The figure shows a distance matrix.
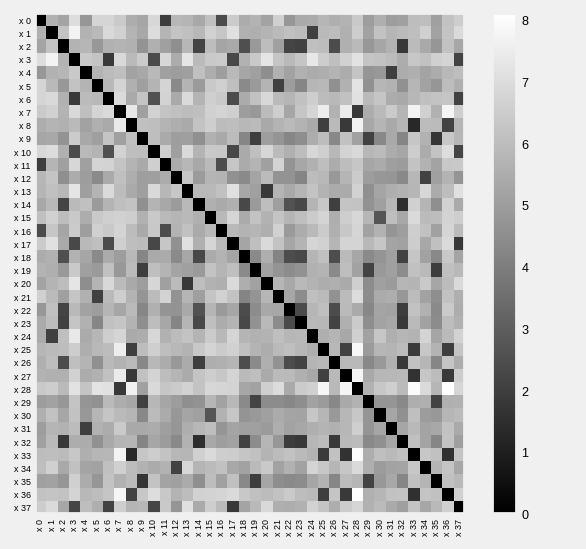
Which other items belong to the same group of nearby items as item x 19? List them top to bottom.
x 9, x 29, x 35
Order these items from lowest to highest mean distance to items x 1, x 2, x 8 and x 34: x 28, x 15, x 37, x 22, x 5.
x 22, x 5, x 37, x 15, x 28
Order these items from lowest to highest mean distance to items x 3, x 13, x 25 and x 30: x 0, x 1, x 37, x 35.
x 37, x 35, x 0, x 1
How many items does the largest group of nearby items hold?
7
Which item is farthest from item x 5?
x 28
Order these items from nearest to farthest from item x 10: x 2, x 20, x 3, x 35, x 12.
x 3, x 12, x 2, x 35, x 20
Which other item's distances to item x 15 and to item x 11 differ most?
x 0
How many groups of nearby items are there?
12
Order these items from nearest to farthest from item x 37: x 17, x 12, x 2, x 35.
x 17, x 12, x 2, x 35
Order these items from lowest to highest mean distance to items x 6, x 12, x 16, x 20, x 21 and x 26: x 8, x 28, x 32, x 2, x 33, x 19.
x 32, x 2, x 19, x 8, x 33, x 28
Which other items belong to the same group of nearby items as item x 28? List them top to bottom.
x 7
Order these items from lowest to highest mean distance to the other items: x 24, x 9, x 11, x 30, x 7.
x 9, x 30, x 11, x 24, x 7
